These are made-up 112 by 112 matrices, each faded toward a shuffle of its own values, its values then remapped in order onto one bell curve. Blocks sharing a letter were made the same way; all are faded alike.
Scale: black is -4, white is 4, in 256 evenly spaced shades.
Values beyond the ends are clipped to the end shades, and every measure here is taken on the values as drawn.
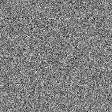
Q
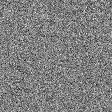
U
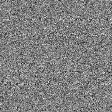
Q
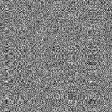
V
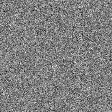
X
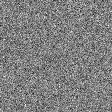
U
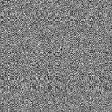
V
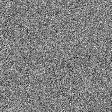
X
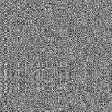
V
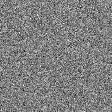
X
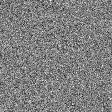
U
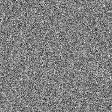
X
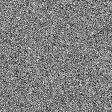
U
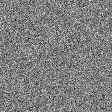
U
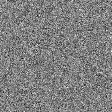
X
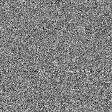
Q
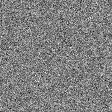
U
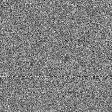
Q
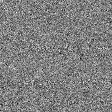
Q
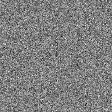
X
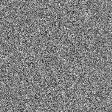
X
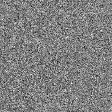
X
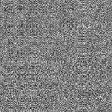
V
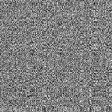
V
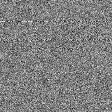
Q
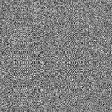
V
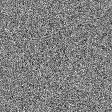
U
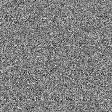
Q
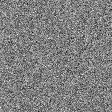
U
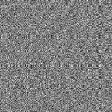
V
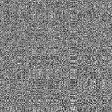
V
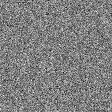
U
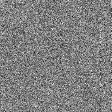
X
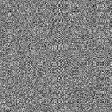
V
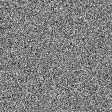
U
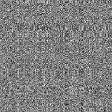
V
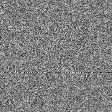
Q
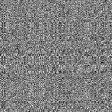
V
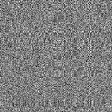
V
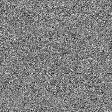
Q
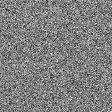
X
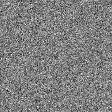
X
